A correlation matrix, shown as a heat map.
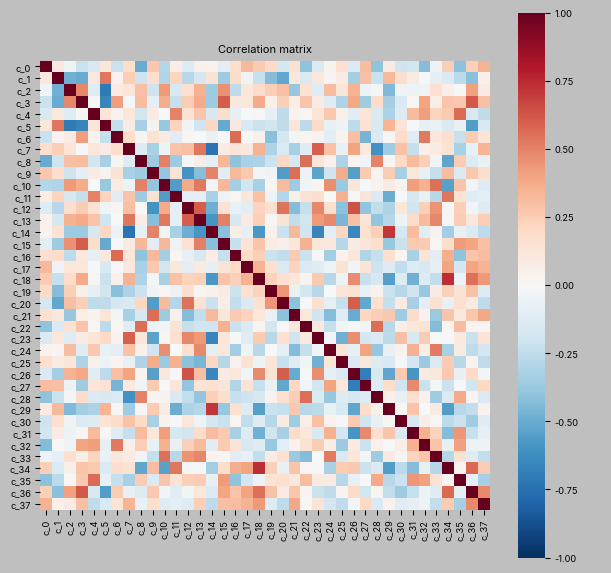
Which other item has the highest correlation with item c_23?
c_7
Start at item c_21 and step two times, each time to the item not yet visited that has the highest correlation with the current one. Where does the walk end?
c_14
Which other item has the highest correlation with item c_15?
c_3
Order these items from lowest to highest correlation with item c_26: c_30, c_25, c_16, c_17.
c_25, c_17, c_16, c_30
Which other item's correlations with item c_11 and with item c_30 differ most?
c_34
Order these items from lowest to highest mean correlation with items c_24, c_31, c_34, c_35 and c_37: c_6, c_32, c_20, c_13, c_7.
c_20, c_6, c_7, c_32, c_13
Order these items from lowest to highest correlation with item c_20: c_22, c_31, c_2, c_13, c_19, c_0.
c_31, c_0, c_22, c_13, c_2, c_19
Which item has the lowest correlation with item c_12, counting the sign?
c_9
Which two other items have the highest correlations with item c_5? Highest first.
c_1, c_29
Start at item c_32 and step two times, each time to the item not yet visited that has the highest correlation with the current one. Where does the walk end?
c_16
